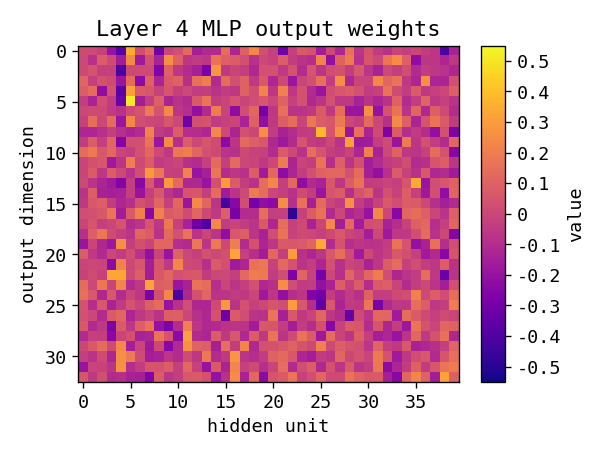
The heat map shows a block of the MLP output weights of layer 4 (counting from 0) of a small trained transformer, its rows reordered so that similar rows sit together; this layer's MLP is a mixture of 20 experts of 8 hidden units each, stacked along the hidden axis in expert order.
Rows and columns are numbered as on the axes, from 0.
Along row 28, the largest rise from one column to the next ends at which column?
11
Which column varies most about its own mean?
4
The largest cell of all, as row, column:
5, 5
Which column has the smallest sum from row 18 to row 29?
25
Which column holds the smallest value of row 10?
39
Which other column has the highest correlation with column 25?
27
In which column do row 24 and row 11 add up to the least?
10
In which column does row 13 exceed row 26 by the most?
15
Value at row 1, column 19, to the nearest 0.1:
0
